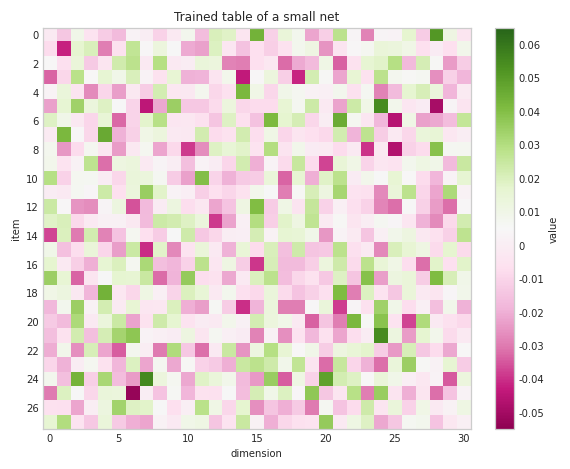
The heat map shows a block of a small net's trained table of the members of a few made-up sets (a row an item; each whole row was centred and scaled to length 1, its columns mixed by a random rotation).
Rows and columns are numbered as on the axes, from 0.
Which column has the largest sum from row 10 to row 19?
21
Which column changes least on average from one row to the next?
12
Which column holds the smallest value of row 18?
22
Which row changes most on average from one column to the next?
24
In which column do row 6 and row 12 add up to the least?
25
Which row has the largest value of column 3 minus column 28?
5
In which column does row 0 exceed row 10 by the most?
28
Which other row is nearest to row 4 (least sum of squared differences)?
27
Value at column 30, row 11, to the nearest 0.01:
0
